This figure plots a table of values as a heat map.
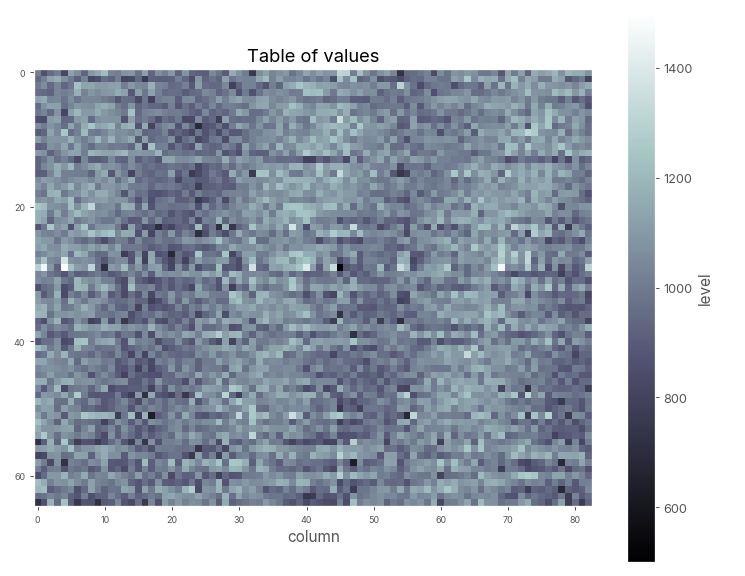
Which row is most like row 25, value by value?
50
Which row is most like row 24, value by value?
8
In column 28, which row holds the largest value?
48
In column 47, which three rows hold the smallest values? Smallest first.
58, 39, 62
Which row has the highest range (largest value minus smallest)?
29
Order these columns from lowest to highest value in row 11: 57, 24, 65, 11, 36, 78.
57, 11, 65, 24, 36, 78
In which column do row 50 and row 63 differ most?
40
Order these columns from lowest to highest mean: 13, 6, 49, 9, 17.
17, 13, 49, 9, 6
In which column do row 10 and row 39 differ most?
41
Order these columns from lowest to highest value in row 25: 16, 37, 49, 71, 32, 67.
16, 49, 71, 37, 67, 32
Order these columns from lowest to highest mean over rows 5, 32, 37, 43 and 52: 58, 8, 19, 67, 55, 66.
19, 8, 55, 58, 66, 67
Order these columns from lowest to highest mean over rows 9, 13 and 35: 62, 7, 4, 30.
62, 30, 4, 7
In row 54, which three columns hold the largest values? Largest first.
32, 1, 69
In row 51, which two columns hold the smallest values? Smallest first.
17, 55
